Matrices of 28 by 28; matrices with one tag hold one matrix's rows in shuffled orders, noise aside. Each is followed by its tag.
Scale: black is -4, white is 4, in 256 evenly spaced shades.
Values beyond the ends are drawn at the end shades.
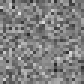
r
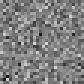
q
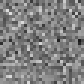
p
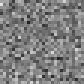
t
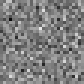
p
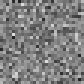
t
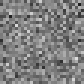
p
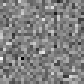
r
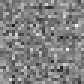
t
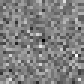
p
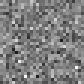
t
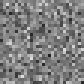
p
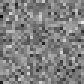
p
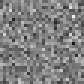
r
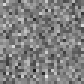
q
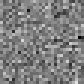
r
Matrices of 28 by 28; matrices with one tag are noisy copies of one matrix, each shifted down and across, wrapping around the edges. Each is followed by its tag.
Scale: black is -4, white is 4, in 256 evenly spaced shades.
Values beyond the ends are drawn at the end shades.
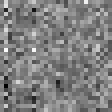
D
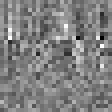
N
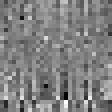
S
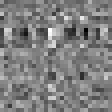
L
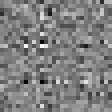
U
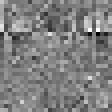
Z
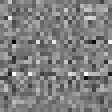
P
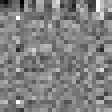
L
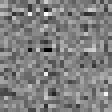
U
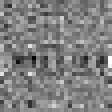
L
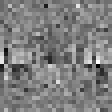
Z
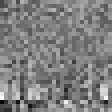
Z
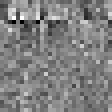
Z
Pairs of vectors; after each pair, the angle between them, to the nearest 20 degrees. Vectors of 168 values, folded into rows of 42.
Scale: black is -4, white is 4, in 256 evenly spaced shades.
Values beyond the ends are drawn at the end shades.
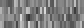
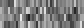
20 degrees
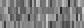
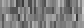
60 degrees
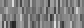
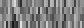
60 degrees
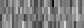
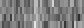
140 degrees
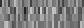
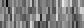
100 degrees
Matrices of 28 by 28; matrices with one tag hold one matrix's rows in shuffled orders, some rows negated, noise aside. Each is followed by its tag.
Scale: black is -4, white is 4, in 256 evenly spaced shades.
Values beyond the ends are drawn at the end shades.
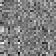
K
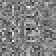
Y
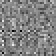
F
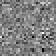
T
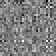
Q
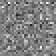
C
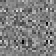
Q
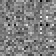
C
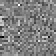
K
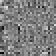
K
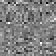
C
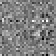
T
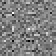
Y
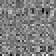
T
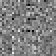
Y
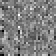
K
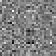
Y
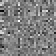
K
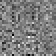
Y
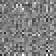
Q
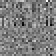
Q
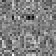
Y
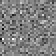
F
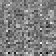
C
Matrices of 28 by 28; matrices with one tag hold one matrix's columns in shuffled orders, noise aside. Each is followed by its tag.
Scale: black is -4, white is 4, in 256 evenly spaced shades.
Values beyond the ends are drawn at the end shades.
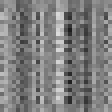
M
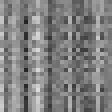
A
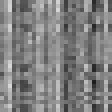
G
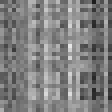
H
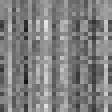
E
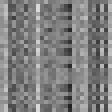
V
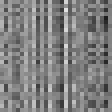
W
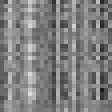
H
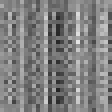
M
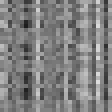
H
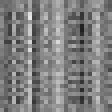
M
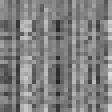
E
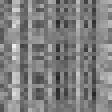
H
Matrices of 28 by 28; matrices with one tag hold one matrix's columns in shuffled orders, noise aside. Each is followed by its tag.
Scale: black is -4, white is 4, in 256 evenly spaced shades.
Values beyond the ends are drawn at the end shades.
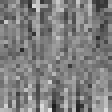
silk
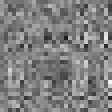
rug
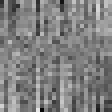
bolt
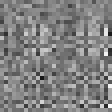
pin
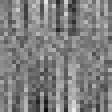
bolt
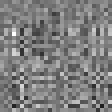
pin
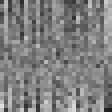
silk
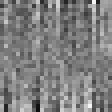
silk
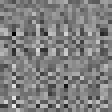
pin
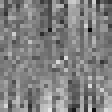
silk
